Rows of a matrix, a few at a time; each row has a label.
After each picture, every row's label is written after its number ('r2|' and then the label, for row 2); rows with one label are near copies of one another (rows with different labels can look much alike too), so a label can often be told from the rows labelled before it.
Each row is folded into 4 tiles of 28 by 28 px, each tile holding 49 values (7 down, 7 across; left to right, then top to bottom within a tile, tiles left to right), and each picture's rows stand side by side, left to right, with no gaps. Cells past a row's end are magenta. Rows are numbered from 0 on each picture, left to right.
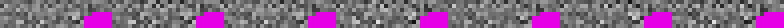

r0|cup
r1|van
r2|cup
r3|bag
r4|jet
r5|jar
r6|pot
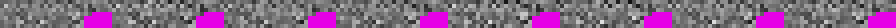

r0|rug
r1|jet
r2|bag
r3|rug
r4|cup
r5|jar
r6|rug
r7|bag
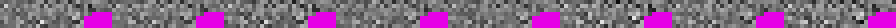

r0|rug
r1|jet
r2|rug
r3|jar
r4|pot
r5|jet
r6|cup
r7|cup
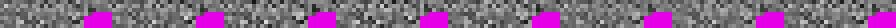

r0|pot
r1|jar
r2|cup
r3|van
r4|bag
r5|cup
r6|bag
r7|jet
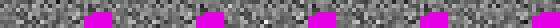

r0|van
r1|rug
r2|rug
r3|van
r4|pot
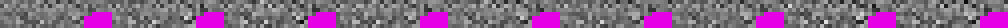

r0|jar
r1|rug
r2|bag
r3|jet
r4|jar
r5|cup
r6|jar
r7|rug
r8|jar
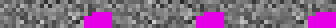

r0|pot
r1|jar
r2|bag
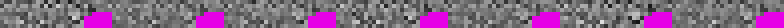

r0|jar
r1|rug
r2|bag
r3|van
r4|jar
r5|cup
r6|rug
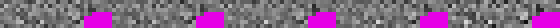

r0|bag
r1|pot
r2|cup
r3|rug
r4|cup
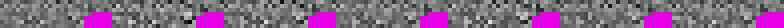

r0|van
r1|cup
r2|jar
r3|jet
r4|rug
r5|jar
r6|cup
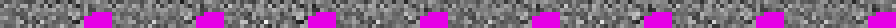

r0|pot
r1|jar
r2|cup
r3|bag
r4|rug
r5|cup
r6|bag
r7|rug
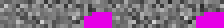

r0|jet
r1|van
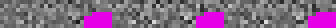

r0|pot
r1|van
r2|rug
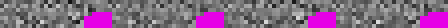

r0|pot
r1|cup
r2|jar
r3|rug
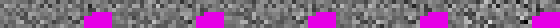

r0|van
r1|jar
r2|van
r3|jet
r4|bag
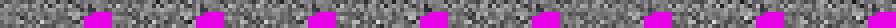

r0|jar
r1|pot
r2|jet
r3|cup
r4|van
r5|jar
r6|jar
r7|jar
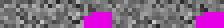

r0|pot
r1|rug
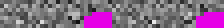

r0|cup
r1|rug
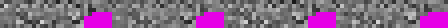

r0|jet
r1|pot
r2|pot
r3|cup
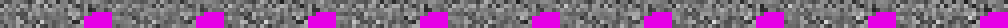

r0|bag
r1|pot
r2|jet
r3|jet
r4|jar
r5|cup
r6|rug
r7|rug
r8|jar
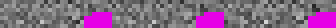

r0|van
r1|cup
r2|rug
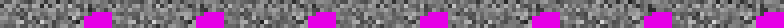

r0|van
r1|cup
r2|rug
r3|van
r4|cup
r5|rug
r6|jet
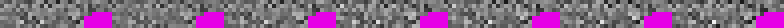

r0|van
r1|jar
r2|jar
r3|cup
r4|rug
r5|jar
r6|jet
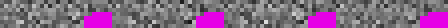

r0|van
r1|bag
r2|bag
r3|cup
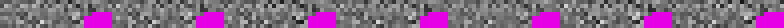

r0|jet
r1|rug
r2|pot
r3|rug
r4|rug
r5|rug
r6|jar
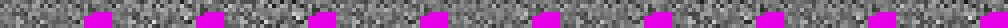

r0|bag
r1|bag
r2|jar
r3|pot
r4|jar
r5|jet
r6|bag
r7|cup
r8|jar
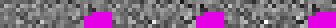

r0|jet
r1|rug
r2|rug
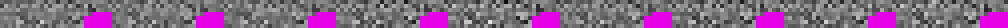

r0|jet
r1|bag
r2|bag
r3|van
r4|jet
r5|jar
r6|van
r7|van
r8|jet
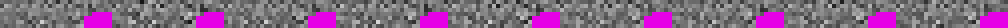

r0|jet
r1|bag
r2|rug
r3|cup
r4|jar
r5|jar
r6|cup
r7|jar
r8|bag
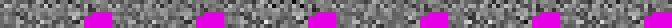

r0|jar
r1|cup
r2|jar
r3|bag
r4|van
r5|van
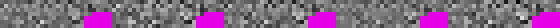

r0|rug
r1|bag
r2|jar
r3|pot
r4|jar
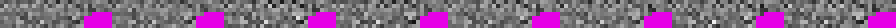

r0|jet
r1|pot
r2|jar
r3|pot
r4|jar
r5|cup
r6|rug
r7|cup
